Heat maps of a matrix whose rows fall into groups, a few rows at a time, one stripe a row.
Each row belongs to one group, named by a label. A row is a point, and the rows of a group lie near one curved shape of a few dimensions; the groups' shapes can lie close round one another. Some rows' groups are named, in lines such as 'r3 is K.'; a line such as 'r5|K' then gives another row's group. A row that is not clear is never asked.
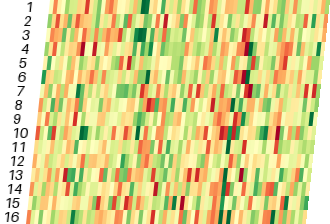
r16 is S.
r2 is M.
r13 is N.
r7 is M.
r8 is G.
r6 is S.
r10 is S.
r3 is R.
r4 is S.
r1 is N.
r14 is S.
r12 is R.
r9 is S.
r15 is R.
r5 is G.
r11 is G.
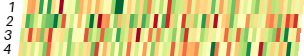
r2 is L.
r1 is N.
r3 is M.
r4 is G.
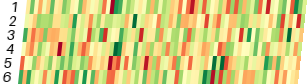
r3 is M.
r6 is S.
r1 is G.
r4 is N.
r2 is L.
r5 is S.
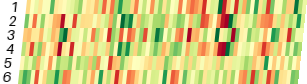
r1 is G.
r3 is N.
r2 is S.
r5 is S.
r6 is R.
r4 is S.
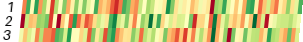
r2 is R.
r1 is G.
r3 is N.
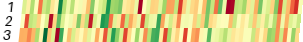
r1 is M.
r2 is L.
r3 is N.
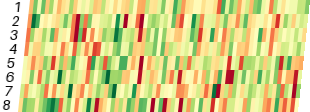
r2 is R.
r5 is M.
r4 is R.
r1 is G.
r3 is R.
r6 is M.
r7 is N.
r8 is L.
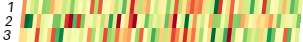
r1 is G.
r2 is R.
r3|N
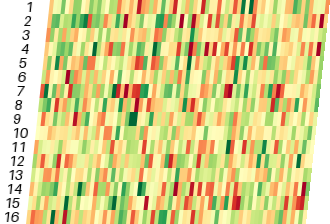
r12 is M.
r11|G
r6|M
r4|L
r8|R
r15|M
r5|G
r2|L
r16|N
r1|S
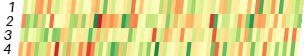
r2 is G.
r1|R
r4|R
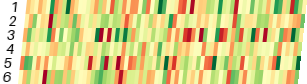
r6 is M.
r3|G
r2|M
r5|R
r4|L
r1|N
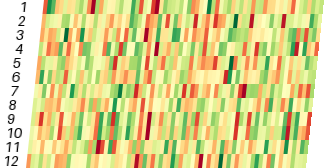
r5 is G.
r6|G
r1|R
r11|R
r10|M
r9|M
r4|M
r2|G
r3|N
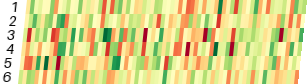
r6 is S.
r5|N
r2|L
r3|L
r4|N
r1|G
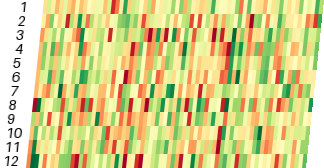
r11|G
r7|N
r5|G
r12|R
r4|G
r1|R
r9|L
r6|S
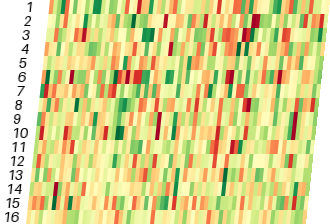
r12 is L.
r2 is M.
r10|L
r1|S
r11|S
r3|S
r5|R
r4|S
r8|M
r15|N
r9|L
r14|M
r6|G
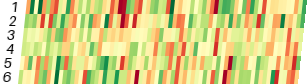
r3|L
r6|M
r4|L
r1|G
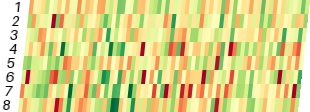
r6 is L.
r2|M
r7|L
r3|R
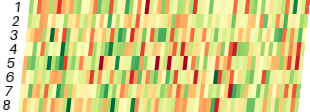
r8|N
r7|M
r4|M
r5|L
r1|M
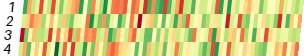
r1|L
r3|R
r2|M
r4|S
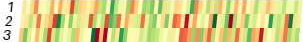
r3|G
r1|R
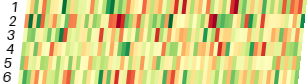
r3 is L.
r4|S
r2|G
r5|L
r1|M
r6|R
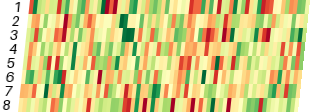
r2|N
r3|S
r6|L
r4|L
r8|G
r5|N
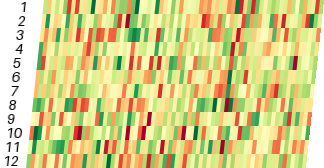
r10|R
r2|G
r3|R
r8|L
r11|L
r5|L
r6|G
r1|N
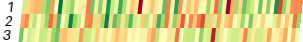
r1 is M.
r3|L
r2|L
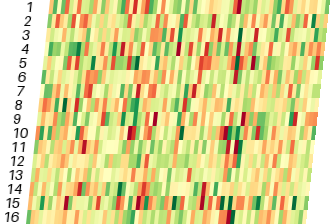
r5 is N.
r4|L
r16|S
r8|N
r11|S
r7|R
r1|G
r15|G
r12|S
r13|L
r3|G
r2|M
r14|R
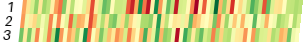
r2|R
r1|G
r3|L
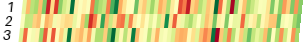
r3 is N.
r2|R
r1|N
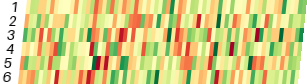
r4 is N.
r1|R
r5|G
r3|R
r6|R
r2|G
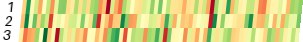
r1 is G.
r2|G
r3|N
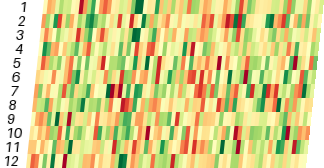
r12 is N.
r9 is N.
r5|L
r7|G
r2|S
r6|N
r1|N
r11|N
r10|M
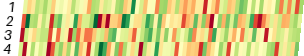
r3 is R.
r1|L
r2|G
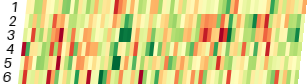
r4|R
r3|S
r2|S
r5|N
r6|L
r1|S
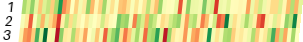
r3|N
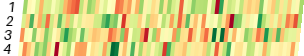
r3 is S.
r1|L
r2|M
